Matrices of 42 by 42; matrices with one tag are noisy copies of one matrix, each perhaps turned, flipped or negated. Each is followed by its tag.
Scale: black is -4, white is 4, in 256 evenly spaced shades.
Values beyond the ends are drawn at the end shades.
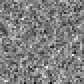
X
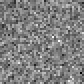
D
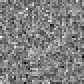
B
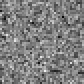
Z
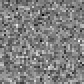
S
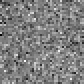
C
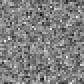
S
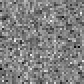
Z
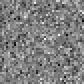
S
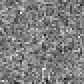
Z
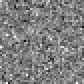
B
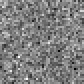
C
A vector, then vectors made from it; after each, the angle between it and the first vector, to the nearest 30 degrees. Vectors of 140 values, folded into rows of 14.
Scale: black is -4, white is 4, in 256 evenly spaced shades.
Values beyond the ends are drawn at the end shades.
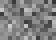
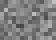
120 degrees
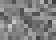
30 degrees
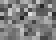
90 degrees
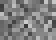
150 degrees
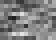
120 degrees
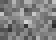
150 degrees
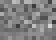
120 degrees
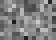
120 degrees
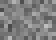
150 degrees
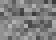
30 degrees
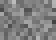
150 degrees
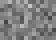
90 degrees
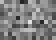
90 degrees
